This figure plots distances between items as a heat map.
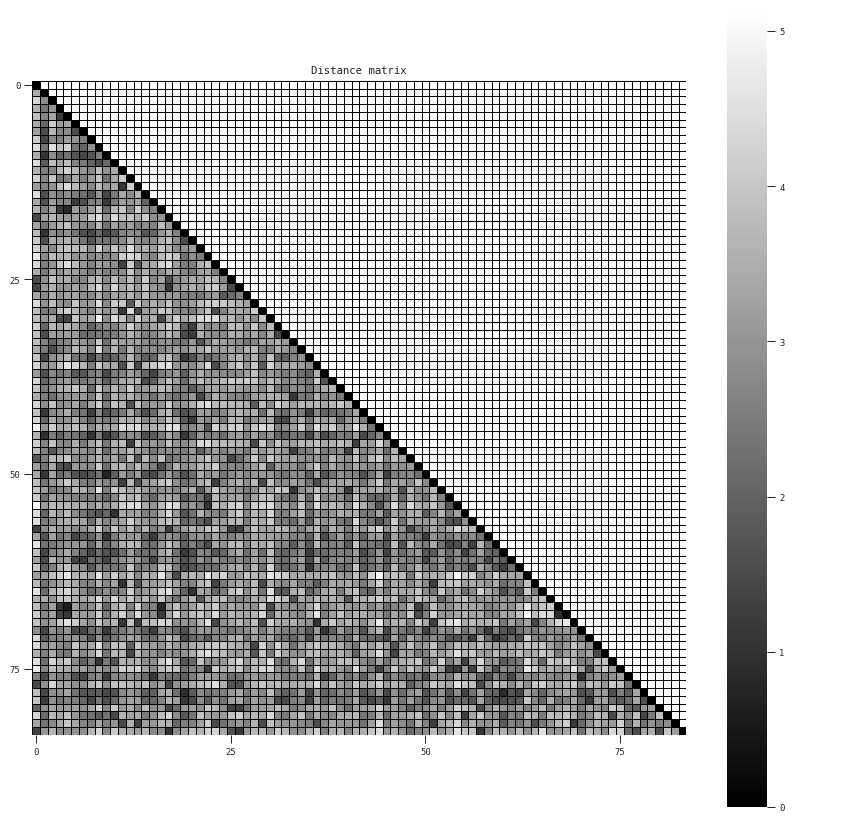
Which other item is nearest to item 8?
74
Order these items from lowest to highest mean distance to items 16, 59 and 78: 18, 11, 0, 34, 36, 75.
75, 34, 18, 11, 36, 0
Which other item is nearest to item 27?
24
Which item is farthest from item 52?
8
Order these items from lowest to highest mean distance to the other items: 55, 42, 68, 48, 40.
42, 40, 55, 48, 68
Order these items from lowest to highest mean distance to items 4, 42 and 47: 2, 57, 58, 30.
58, 2, 30, 57
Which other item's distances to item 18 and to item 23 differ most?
63
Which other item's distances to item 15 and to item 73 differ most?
5
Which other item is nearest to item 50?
9
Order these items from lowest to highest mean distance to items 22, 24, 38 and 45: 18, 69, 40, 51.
40, 51, 18, 69
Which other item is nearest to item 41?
46
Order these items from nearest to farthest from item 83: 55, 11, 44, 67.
67, 11, 55, 44
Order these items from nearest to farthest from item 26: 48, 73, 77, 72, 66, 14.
77, 48, 66, 73, 72, 14
